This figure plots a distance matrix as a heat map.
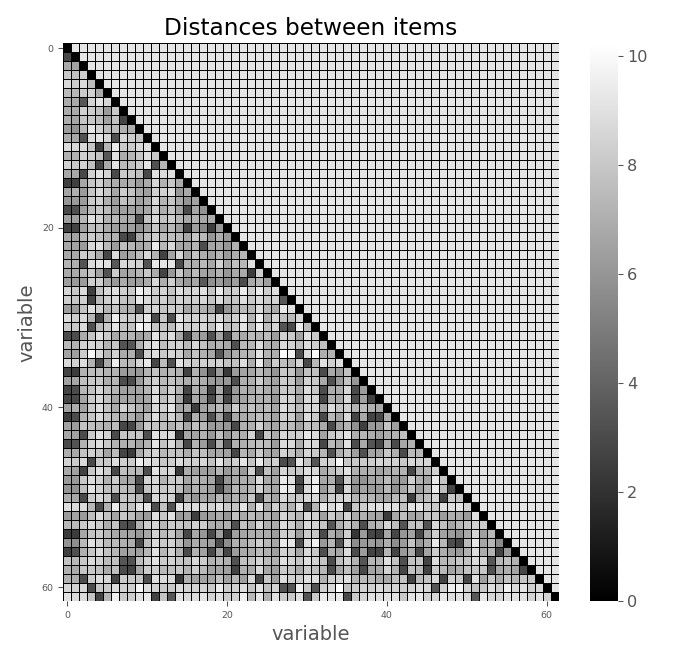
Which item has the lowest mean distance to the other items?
20
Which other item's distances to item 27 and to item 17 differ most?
22
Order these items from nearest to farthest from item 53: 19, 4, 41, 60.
19, 41, 4, 60
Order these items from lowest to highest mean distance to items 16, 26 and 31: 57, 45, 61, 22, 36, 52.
52, 22, 36, 45, 57, 61
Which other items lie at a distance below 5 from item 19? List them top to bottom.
9, 29, 34, 48, 49, 55
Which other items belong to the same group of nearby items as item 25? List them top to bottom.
5, 12, 23
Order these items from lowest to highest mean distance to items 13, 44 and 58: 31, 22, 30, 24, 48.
30, 48, 22, 31, 24
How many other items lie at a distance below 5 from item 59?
8
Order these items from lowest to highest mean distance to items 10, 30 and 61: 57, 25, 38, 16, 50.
50, 25, 16, 38, 57
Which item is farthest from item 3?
34
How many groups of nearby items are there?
9
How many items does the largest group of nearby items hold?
13
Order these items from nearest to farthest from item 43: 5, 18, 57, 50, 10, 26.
50, 10, 18, 26, 57, 5
